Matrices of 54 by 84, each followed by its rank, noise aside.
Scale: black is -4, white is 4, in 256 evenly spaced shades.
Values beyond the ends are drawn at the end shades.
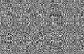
six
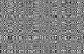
four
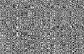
seven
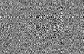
six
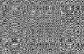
five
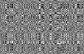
three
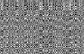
three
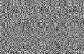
seven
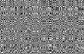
five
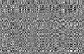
three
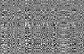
four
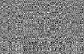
seven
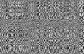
three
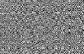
seven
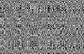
five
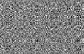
five
